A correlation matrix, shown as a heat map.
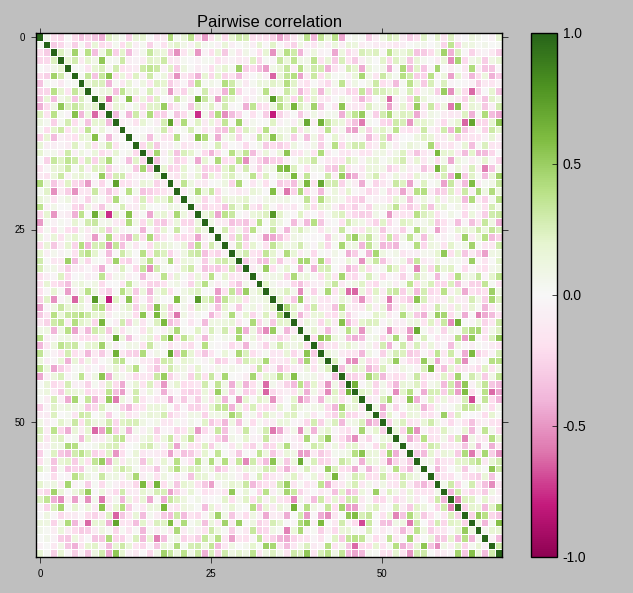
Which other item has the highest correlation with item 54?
47
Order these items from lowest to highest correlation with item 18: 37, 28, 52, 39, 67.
52, 28, 39, 67, 37
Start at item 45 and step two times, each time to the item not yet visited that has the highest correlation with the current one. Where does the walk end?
62
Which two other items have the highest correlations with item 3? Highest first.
9, 61
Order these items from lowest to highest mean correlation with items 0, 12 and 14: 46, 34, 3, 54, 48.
48, 34, 54, 46, 3
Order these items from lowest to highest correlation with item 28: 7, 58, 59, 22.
58, 22, 7, 59
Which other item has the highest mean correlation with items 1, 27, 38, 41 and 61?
63
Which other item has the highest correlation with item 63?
11
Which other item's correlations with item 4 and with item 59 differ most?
33
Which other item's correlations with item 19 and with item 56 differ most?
41
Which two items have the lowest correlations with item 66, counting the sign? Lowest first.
46, 58
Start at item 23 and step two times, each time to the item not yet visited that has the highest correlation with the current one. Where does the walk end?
8
